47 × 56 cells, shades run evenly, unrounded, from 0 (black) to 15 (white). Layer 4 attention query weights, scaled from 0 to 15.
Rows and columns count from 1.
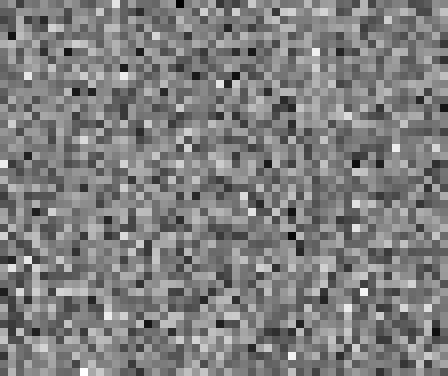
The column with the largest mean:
42
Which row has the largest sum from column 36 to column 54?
2
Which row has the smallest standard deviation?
8
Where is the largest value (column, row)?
11, 47
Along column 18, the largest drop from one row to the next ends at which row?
7
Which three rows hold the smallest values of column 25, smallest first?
10, 25, 19
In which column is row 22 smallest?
54
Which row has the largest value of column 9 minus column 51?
41
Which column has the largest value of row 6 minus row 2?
18
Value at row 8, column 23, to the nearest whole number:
5
